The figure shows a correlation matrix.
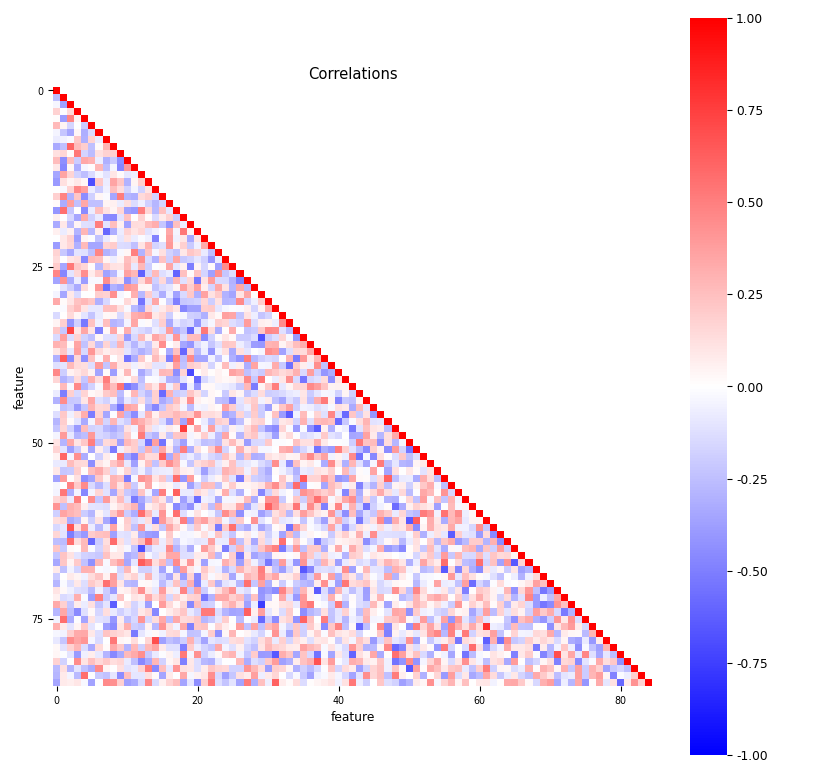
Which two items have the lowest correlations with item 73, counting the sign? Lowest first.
29, 8
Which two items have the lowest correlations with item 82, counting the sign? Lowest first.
50, 14
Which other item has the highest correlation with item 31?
84
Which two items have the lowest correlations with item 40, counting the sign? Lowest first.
19, 47
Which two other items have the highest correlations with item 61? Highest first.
76, 51
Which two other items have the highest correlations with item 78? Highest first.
14, 8
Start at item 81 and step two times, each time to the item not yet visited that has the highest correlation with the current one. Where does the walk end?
58
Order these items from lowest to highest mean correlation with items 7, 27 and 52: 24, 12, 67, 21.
21, 24, 12, 67
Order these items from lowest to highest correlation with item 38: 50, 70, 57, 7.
50, 57, 7, 70
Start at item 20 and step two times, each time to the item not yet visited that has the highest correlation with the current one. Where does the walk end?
48
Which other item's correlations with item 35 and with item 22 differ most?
74
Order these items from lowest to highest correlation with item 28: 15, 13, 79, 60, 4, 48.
79, 15, 60, 13, 4, 48
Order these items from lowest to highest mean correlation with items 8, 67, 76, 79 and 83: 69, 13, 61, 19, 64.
61, 19, 69, 64, 13
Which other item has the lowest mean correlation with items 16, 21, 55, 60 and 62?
41
